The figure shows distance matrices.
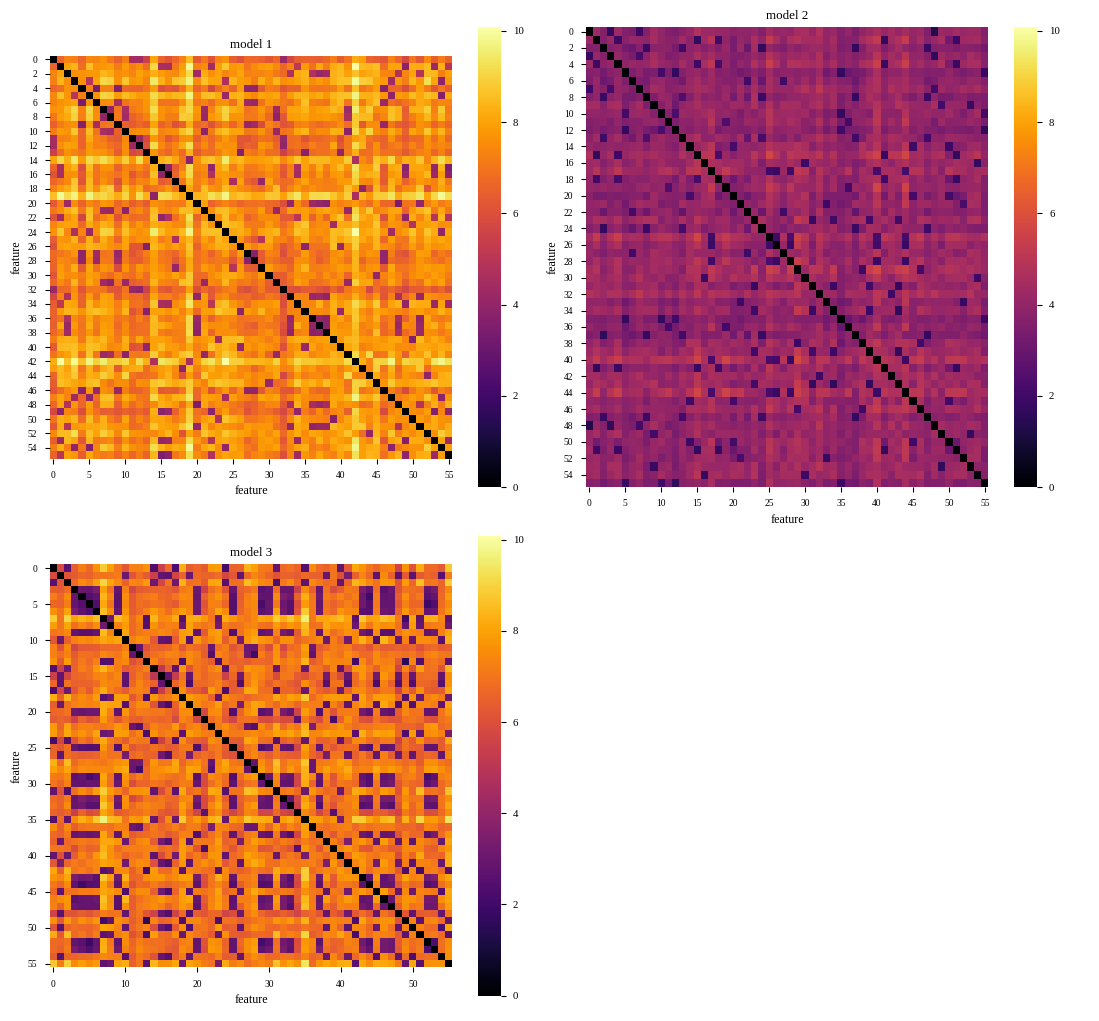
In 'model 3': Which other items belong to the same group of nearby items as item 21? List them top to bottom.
34, 39
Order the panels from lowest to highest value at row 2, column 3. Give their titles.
model 2, model 3, model 1
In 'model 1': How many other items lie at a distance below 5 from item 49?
7
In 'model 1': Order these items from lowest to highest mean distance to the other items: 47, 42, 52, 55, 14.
55, 47, 52, 14, 42
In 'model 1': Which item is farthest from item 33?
19
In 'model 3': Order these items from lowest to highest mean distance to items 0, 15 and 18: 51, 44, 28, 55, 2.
2, 51, 55, 44, 28
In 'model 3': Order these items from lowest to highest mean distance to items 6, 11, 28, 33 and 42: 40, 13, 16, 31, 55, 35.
13, 55, 16, 40, 31, 35
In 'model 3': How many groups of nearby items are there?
6
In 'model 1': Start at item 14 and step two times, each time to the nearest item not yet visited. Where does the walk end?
42
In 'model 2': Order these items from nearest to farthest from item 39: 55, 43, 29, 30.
43, 55, 30, 29
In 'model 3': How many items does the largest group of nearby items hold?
18
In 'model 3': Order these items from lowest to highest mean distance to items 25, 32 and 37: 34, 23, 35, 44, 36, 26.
44, 34, 26, 36, 23, 35
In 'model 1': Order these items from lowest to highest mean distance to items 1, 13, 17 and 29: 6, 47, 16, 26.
16, 26, 6, 47
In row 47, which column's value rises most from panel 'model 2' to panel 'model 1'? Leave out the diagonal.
8
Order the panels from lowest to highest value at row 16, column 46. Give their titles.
model 2, model 1, model 3
